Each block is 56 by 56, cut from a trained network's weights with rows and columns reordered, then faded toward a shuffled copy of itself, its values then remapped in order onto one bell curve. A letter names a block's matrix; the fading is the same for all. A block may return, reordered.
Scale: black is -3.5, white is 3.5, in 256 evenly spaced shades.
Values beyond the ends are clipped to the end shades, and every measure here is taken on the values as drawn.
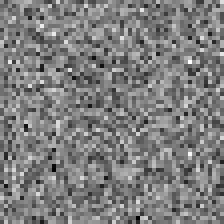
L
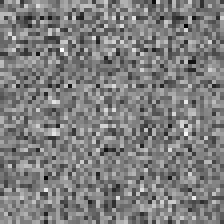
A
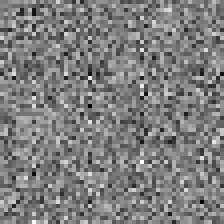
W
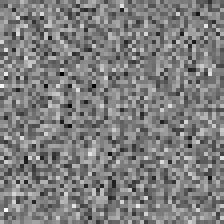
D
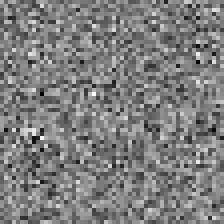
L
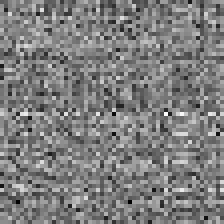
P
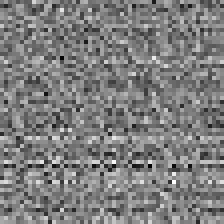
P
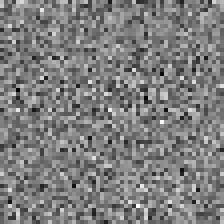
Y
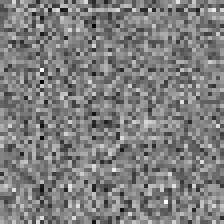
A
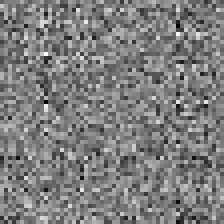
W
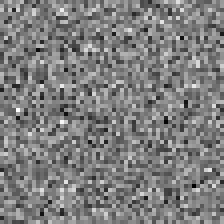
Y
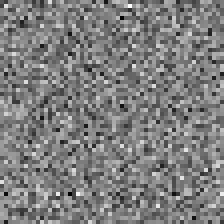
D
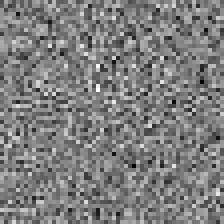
L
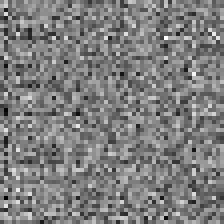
W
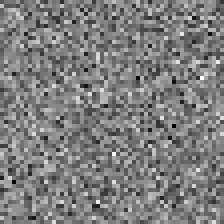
D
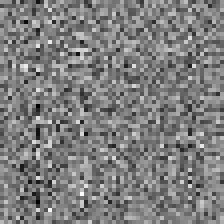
W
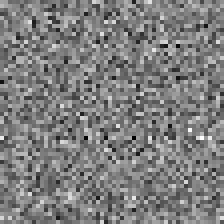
D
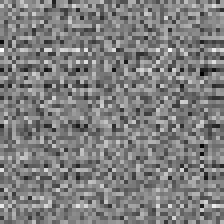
P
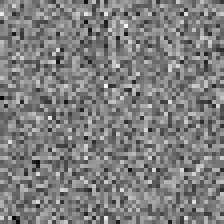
Y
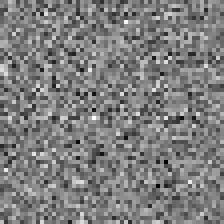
Y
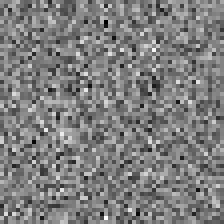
L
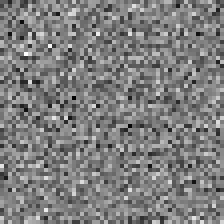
Y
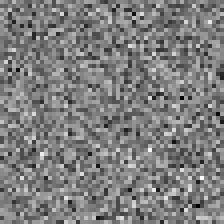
D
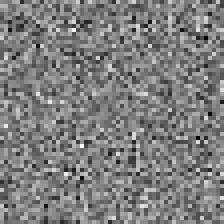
Y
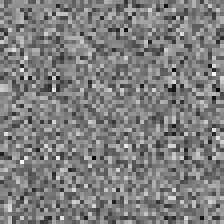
Y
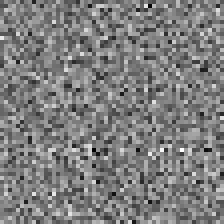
D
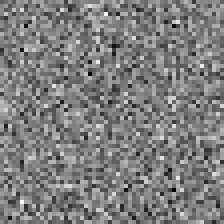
D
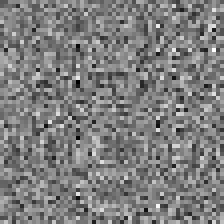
L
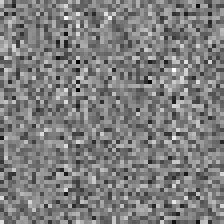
W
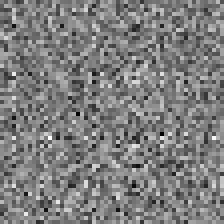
Y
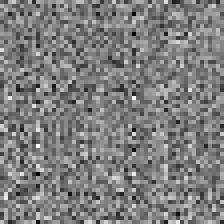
W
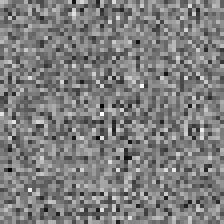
A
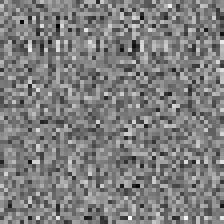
Y
